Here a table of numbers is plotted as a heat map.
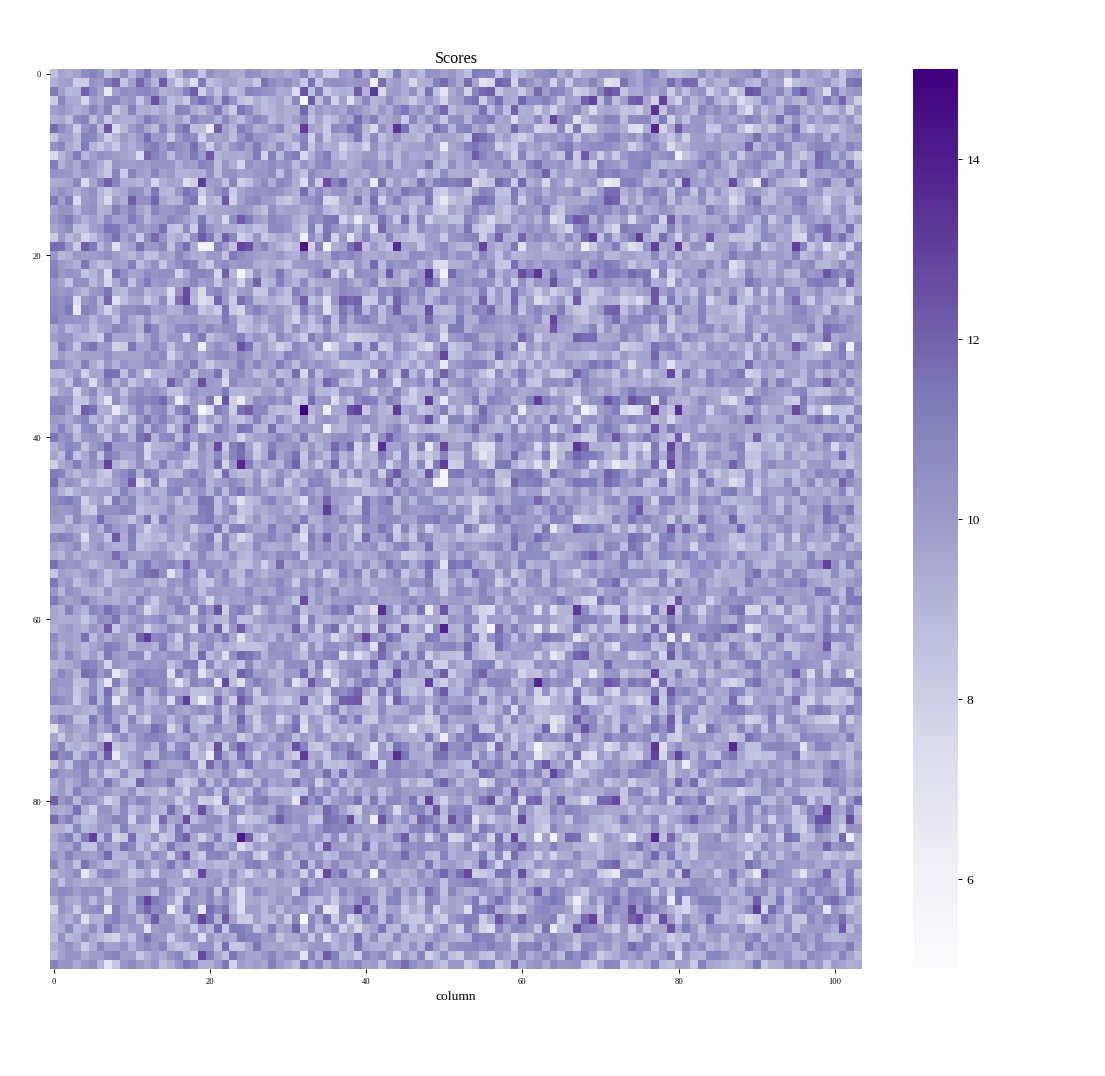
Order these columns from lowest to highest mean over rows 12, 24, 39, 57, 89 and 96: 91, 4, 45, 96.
4, 96, 45, 91
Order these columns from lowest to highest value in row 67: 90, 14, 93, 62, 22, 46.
46, 93, 14, 90, 22, 62
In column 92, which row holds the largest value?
92
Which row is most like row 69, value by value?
25
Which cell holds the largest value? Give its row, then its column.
37, 32
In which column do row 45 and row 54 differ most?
49
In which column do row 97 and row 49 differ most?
32
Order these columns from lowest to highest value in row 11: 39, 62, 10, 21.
21, 39, 62, 10
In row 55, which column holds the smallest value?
15
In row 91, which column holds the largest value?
12
